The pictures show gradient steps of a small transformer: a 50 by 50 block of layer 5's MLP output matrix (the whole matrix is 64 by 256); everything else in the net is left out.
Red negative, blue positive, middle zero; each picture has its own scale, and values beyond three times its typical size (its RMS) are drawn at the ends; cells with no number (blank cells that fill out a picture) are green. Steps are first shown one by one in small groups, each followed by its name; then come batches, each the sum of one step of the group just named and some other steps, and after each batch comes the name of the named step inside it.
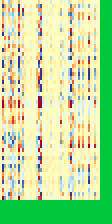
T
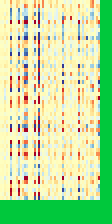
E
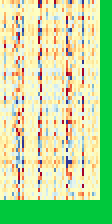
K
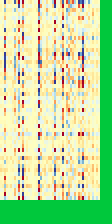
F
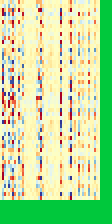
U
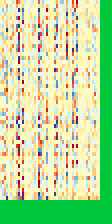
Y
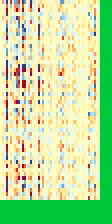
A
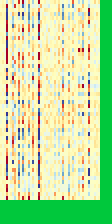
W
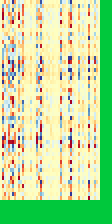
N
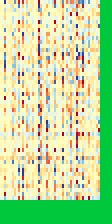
F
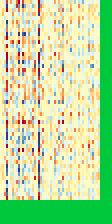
U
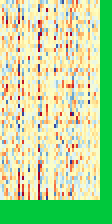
Y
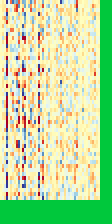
A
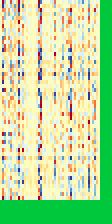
T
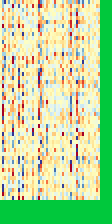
F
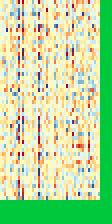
Y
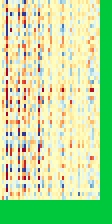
T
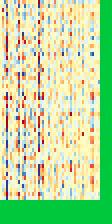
F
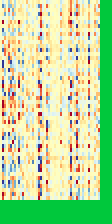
U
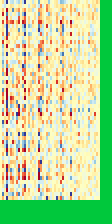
U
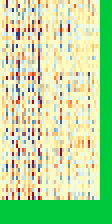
T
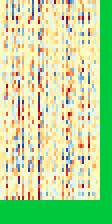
K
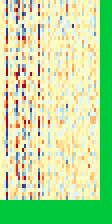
A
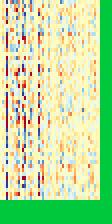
A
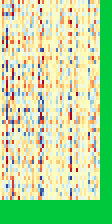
U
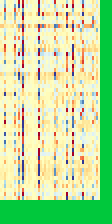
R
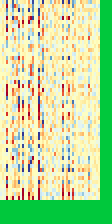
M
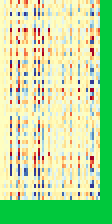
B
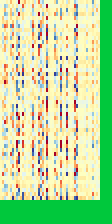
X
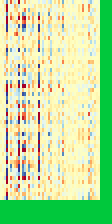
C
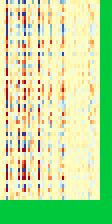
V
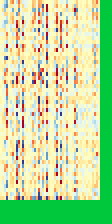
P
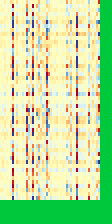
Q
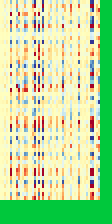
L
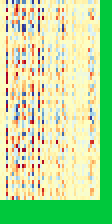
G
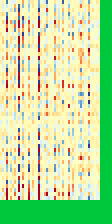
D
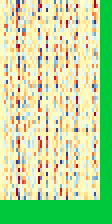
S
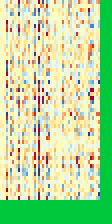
B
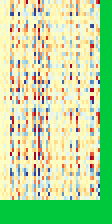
B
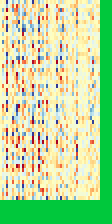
G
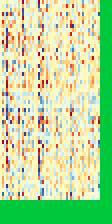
R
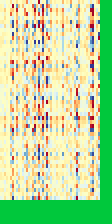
Q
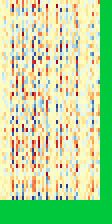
Q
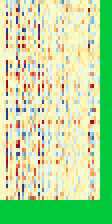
L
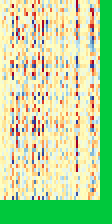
Q
